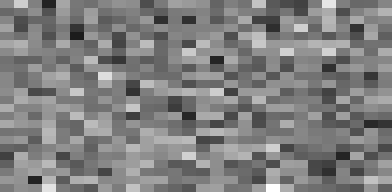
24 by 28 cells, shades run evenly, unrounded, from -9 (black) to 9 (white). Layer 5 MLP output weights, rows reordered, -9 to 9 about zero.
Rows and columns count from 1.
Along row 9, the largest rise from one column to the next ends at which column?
25
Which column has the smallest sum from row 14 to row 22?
24
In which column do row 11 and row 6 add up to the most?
11
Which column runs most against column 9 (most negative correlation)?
23
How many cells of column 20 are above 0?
13
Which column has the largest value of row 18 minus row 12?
4
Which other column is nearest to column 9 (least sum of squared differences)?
12
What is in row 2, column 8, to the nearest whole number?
-1
